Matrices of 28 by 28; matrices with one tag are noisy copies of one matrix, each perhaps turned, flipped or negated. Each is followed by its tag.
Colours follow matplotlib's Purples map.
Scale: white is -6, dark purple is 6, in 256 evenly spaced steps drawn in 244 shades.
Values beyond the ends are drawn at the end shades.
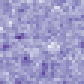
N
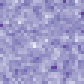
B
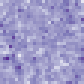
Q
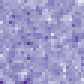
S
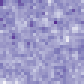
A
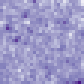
A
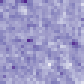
S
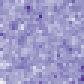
A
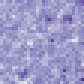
S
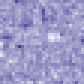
N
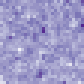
S
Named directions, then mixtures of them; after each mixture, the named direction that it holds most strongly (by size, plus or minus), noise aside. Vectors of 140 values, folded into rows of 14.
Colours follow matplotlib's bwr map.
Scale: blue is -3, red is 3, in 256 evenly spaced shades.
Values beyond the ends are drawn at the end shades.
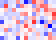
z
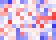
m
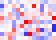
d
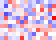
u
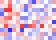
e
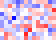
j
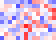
j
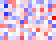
u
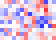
m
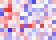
e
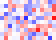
u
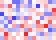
j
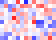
z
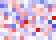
u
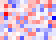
u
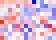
z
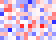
e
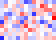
z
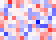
j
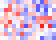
m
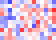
e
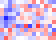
e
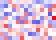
u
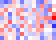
m
